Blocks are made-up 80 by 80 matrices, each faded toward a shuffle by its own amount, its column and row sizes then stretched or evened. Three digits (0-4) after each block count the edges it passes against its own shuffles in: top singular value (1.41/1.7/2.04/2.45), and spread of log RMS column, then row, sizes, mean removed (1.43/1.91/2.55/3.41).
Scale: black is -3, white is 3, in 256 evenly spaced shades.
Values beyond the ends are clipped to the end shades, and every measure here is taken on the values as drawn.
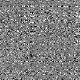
3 1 3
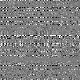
4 1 4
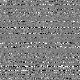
2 0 4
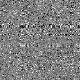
3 1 2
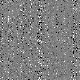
0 3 1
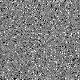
1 0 1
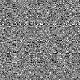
3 0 2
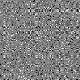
4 1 2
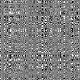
4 4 3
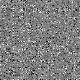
2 1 2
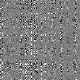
2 4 3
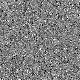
0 0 0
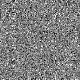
1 1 1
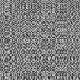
4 2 1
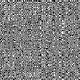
4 2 1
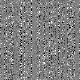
0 4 1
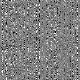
1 4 0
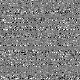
0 0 4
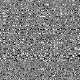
1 1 4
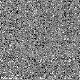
1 2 2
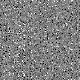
1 2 0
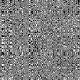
4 3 1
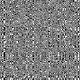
4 3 2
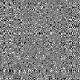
4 2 2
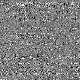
1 0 3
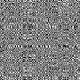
4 0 3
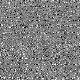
0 0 3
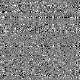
2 2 4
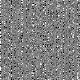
0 4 0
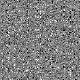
1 3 1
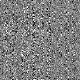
1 4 1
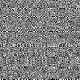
4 0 3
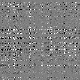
3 3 4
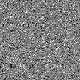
3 0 0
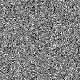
1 1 0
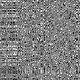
4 2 0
